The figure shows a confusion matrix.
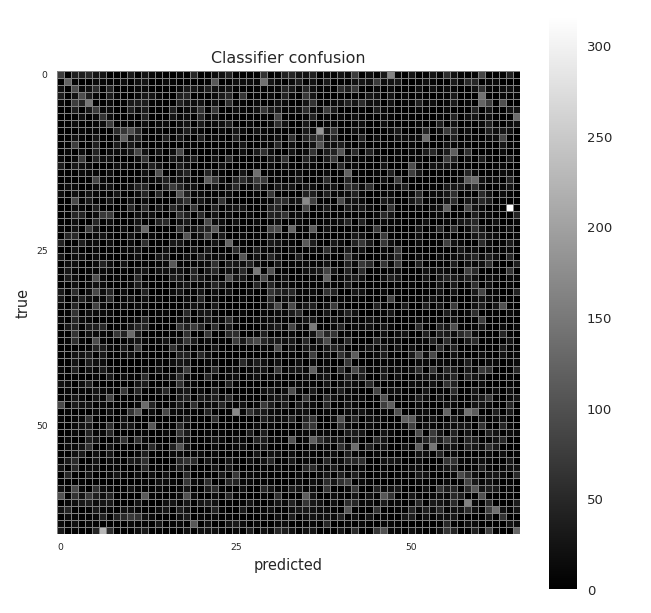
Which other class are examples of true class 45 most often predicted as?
33
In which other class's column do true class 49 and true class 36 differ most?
50
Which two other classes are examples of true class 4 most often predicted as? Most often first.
60, 63
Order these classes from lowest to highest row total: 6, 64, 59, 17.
64, 6, 17, 59
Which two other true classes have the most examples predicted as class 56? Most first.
11, 36
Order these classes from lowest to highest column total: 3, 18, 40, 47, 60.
3, 47, 40, 60, 18
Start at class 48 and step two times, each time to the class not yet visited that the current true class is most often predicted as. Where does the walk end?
38
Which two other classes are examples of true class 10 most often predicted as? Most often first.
37, 2
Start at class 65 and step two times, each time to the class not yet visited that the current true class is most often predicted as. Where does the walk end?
31
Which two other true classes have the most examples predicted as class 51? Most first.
53, 40
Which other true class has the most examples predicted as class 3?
12
